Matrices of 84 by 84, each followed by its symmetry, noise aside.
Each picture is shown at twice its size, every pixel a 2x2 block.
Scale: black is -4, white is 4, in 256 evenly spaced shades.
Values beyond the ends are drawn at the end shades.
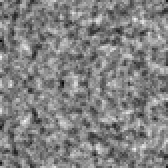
mirrored top to bottom.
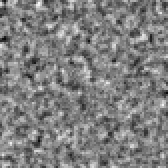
antisymmetric.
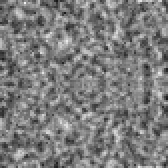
mirrored top to bottom.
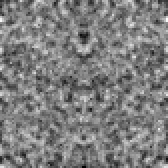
mirrored left to right.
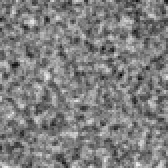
no symmetry.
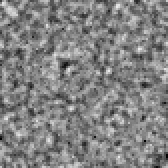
symmetric.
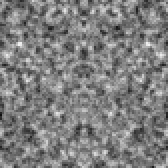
mirrored left to right.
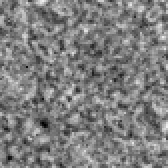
symmetric across the other diagonal.
